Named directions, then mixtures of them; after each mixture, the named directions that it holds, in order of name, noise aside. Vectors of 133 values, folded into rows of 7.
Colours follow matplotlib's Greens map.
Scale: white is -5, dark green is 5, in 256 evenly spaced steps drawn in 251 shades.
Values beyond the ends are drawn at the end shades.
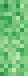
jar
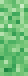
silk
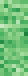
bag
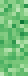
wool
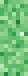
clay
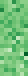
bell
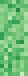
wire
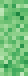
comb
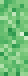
clay.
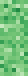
bag, bell, comb.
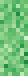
bell, clay, comb.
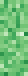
clay.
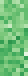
bag, bell, silk.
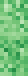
jar, wool.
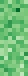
bell, wire.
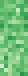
bag, silk, wire.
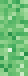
bell, wire, wool.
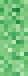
bell, clay, wire.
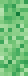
comb.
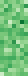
wool.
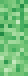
silk.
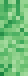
jar, wire.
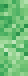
bell, jar.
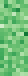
bag, clay, wire.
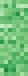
bag, comb, silk.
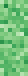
bag, clay, comb.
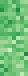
bell, jar, wire.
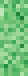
comb.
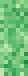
bell, clay, comb.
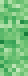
bag, wool.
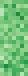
comb.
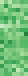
bag.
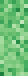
bell, wool.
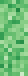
wire.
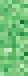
bell, wool.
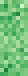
comb, jar, silk.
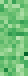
bell, silk, wool.
